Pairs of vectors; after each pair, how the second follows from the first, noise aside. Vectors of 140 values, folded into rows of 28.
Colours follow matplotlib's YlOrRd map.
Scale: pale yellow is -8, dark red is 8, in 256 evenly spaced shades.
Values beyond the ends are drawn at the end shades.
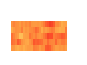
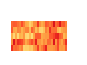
reversed, negated, scaled up.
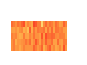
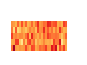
wrapped around, negated, scaled up.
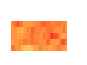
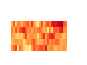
wrapped around, negated, scaled up.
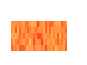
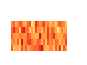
wrapped around, scaled up.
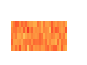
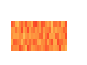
sign-scrambled.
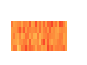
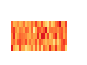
reversed, negated, scaled up.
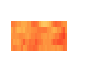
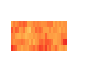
wrapped around, negated.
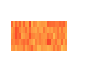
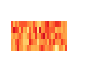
wrapped around, negated, scaled up.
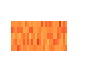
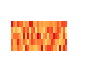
wrapped around, scaled up.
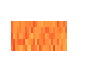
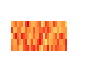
wrapped around, scaled up.
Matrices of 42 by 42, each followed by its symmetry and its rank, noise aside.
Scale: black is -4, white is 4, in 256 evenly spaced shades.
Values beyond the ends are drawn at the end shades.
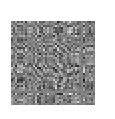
antisymmetric, rank four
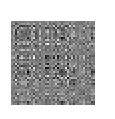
symmetric, rank four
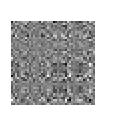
no symmetry, rank three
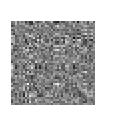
antisymmetric, rank four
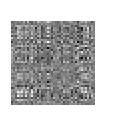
no symmetry, rank three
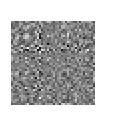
symmetric, rank five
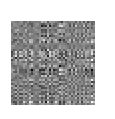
no symmetry, rank three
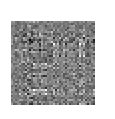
symmetric, rank four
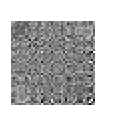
symmetric, rank five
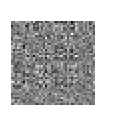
antisymmetric, rank four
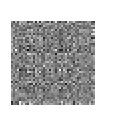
no symmetry, rank five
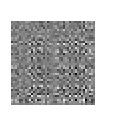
no symmetry, rank three
